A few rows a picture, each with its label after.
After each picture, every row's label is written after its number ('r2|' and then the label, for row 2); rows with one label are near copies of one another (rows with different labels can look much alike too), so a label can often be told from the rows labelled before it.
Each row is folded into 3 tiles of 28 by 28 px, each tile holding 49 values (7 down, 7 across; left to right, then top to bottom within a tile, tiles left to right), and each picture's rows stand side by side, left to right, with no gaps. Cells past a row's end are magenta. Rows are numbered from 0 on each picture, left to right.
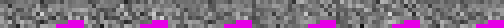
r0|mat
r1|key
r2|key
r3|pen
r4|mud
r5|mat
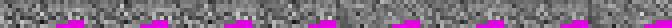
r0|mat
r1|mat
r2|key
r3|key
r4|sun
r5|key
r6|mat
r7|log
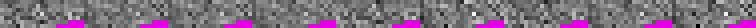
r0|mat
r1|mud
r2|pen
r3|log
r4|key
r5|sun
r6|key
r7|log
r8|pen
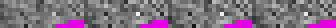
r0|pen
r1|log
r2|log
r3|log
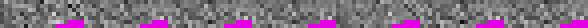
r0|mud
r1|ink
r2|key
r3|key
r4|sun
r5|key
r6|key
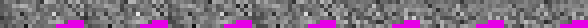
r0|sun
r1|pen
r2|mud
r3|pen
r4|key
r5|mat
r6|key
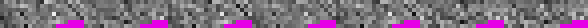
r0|sun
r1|key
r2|mud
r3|sun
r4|pen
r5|key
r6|key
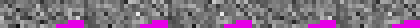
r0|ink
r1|sun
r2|sun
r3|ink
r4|mud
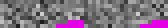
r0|mat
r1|mud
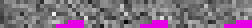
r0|log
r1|ink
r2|key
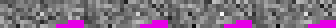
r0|mat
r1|mud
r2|sun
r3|mud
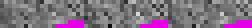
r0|mud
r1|pen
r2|pen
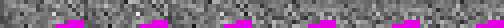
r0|log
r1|sun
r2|mud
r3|mat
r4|mat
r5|mat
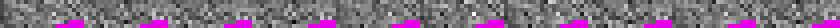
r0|log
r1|key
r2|mat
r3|mat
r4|pen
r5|sun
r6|pen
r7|ink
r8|mud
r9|key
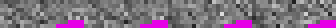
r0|mat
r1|ink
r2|sun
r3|log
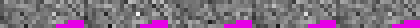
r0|log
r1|sun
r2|key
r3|sun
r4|log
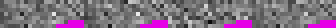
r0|log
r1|sun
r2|ink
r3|sun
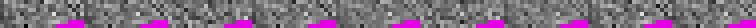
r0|mud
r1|log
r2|ink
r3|mud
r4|sun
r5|key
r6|log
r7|mud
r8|pen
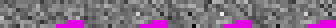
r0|ink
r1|log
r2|sun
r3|mud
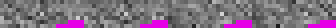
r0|ink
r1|mat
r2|sun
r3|mud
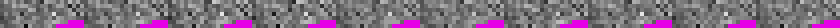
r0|mud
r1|mud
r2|pen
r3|sun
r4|pen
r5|pen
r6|mud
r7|pen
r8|sun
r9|sun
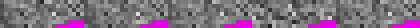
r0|pen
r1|log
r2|pen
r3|ink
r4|pen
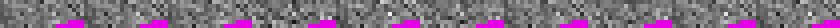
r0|mud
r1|pen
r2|mud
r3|ink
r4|sun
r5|ink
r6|pen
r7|key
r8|log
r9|sun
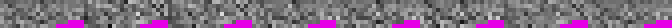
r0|mat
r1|mud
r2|pen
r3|key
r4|key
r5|mat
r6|mud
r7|mat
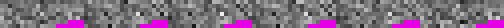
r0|mat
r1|pen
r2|sun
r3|pen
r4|log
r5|key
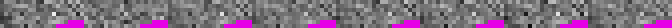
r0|log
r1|ink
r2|pen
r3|mud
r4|pen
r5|sun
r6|pen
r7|log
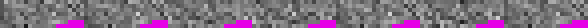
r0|mud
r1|sun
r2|ink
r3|ink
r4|mud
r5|key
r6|pen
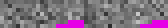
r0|mat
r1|log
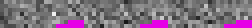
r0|pen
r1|key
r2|ink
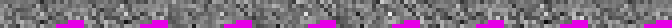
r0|key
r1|key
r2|mud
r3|sun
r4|sun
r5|ink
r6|key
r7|key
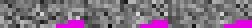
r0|mat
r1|pen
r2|mud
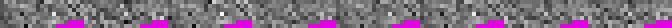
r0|pen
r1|key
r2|sun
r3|mat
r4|pen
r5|pen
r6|ink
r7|mat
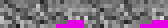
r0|ink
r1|ink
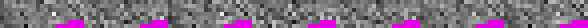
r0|sun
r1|key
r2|log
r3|mat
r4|ink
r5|pen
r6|mud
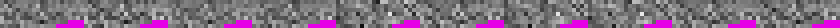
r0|ink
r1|ink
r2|key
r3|key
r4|pen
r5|mat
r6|pen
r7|sun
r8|mat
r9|ink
